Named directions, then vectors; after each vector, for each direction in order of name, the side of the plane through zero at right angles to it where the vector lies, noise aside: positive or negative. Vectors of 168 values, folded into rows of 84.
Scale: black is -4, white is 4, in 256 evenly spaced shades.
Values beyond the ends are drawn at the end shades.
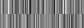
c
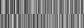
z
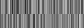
positive, positive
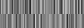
positive, positive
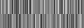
positive, positive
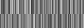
negative, negative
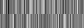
negative, positive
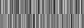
positive, positive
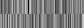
negative, negative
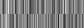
positive, negative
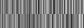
positive, positive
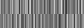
negative, negative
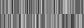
positive, positive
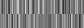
negative, negative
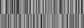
positive, positive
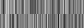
positive, negative
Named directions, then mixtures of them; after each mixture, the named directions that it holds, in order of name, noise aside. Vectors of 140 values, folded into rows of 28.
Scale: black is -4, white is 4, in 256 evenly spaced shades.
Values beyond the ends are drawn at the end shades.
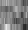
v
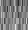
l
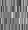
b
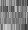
b, l, v.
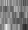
v.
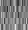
l.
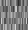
b, l, v.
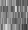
b, l, v.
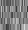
b, l, v.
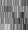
b, v.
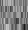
b, l, v.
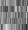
b, l, v.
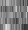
b, v.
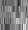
b, l, v.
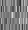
b.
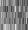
l, v.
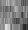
v.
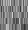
b, l, v.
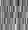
l.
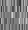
b.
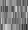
b, l, v.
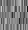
b.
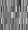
b.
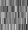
b, l, v.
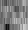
v.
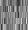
b, l.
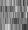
b, v.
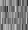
b, l, v.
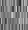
b.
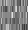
b, v.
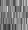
l, v.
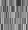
b, l.
